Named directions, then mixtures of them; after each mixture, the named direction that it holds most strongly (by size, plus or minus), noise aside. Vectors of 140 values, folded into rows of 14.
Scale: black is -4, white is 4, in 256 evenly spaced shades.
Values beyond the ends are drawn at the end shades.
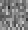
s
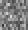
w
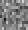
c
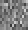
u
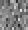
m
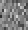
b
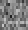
w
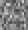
w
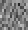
b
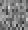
s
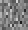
u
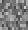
w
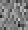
b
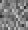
b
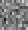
c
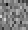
c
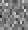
u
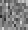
c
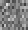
w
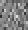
b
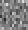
c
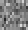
c
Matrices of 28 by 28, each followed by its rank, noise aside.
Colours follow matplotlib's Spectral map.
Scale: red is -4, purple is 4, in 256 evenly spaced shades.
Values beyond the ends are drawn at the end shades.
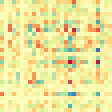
three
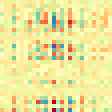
one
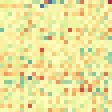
five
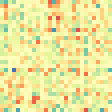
five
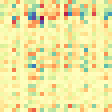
three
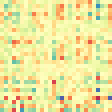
four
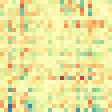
three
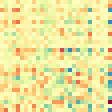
two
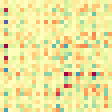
three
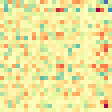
four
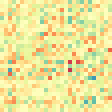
three
